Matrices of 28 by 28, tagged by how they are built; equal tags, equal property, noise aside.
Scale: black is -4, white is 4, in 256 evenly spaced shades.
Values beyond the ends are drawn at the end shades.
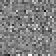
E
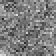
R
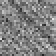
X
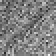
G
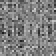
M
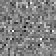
E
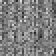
M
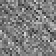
X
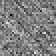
X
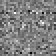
E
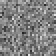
M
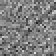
G
